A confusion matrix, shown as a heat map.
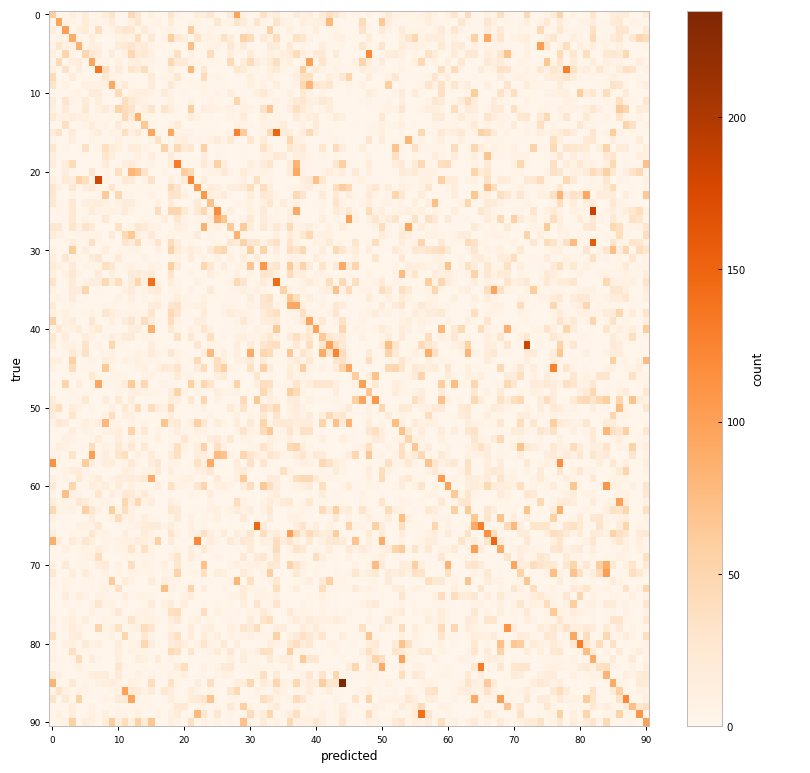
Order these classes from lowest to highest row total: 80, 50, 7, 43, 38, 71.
38, 50, 71, 80, 7, 43
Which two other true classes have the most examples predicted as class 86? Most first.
62, 50
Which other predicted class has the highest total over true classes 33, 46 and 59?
15
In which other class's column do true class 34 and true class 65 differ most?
31
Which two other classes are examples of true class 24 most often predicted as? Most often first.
58, 63
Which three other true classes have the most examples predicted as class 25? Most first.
26, 56, 19
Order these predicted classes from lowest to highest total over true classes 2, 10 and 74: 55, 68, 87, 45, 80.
45, 55, 87, 68, 80
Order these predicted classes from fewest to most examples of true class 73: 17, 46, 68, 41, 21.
68, 46, 41, 21, 17
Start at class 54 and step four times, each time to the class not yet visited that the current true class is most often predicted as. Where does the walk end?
84
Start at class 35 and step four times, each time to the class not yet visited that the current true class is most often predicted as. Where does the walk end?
36
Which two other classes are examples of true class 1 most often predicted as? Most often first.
42, 50
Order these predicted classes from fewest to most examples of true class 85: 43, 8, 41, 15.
8, 43, 15, 41
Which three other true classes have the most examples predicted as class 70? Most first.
65, 80, 26
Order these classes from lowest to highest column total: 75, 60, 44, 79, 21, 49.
60, 49, 75, 21, 44, 79
